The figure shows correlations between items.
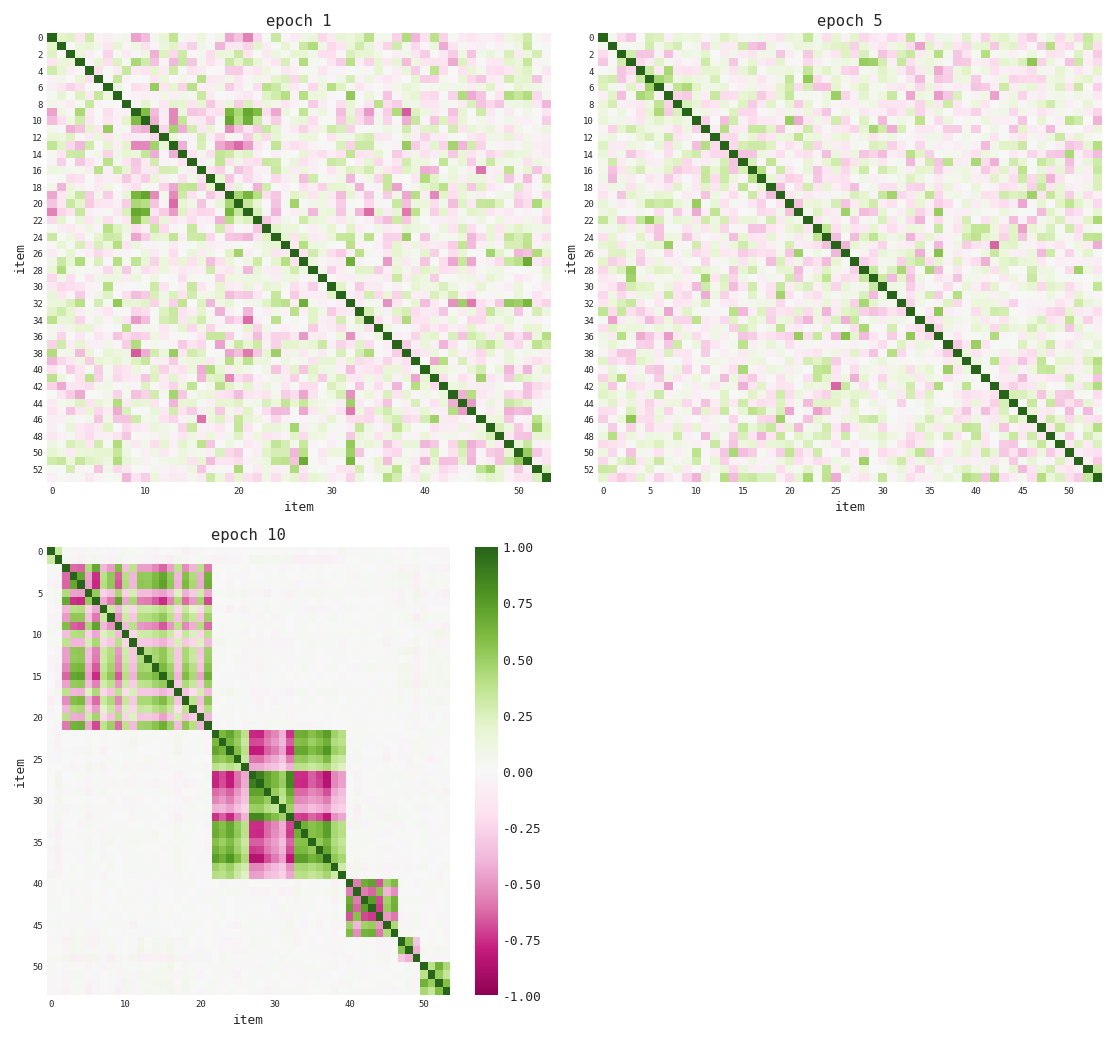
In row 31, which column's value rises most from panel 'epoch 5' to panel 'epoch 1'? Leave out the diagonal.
11
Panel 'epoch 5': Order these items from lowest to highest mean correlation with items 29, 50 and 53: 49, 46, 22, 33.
33, 46, 49, 22
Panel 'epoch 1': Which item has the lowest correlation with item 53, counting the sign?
8
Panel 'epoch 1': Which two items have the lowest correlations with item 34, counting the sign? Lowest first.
21, 9
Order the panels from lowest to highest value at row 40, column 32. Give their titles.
epoch 1, epoch 10, epoch 5
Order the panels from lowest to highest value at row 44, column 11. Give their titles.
epoch 5, epoch 1, epoch 10
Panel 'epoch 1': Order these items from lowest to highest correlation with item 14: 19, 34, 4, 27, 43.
43, 34, 4, 27, 19
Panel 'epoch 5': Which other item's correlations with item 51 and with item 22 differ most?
53
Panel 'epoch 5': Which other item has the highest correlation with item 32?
28
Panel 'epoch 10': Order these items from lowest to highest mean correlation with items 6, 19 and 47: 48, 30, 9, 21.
21, 30, 9, 48
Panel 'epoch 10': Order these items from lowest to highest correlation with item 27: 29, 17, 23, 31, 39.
23, 39, 17, 31, 29
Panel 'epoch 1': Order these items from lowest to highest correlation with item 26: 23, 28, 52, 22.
22, 23, 28, 52
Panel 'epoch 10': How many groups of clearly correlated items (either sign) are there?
6
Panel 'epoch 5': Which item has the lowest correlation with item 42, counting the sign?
25
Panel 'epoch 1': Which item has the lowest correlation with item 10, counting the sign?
13
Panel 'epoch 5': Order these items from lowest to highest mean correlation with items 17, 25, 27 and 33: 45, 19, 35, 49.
49, 35, 19, 45
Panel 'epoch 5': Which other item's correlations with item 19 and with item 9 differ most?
31
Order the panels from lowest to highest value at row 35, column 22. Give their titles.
epoch 1, epoch 5, epoch 10
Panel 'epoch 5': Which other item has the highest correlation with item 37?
40
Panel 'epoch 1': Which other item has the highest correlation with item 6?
11
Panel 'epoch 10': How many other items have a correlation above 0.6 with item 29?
3
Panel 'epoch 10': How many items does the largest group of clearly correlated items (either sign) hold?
20
